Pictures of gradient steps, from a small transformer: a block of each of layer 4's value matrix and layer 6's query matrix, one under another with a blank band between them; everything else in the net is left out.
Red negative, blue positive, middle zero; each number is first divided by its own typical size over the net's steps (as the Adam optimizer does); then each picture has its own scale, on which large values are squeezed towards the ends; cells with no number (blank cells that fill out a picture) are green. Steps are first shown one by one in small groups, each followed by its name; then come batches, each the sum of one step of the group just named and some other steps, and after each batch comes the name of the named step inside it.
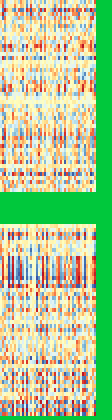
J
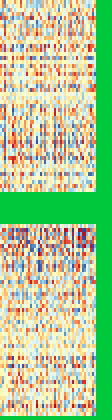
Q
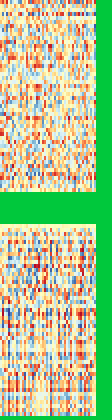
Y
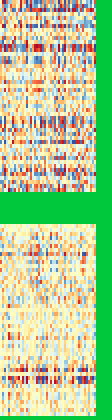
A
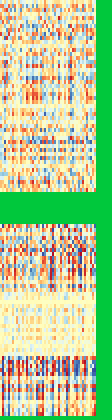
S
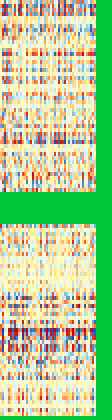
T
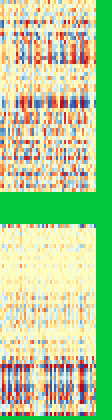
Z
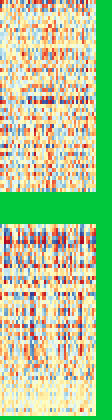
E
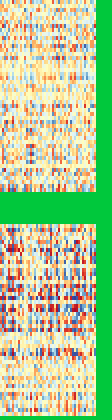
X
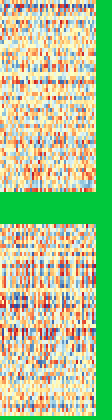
T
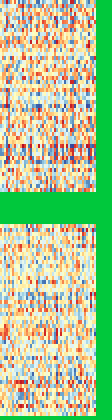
Q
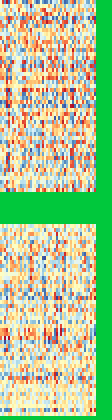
A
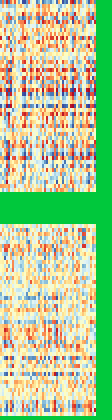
Q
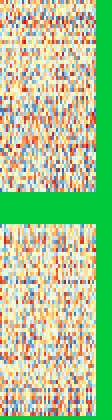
E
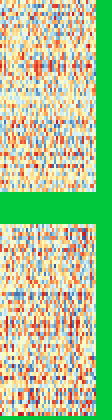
Q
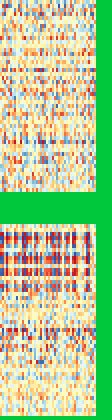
T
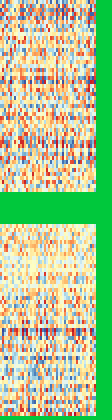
T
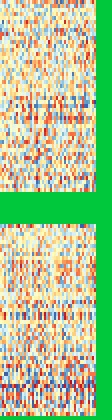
Z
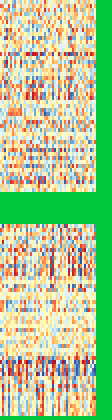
S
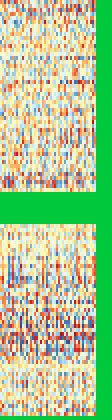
J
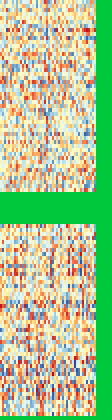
S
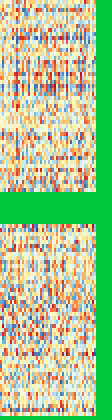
X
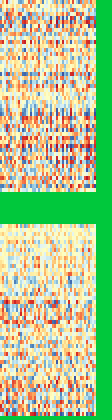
Y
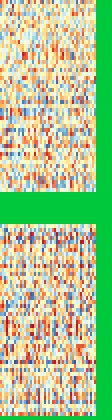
E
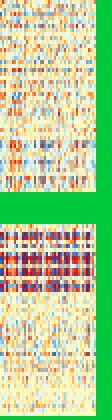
A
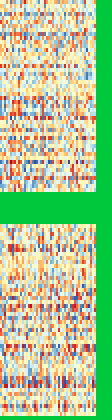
X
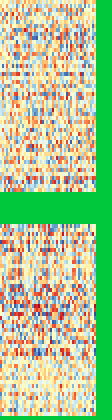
X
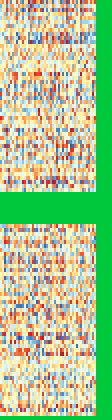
E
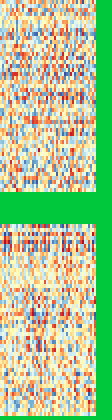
E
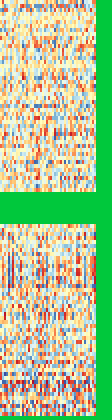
J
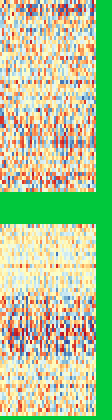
T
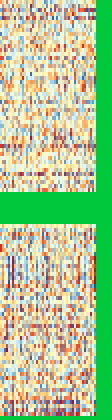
J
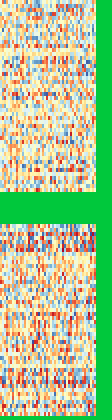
A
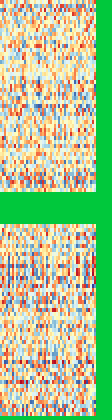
J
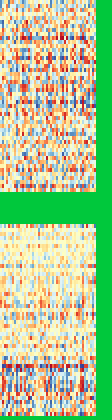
Z
